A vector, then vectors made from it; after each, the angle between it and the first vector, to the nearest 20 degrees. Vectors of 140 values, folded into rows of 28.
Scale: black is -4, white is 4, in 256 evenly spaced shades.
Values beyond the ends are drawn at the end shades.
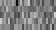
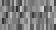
100 degrees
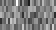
160 degrees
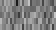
20 degrees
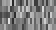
80 degrees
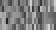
100 degrees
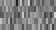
20 degrees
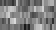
120 degrees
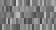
140 degrees
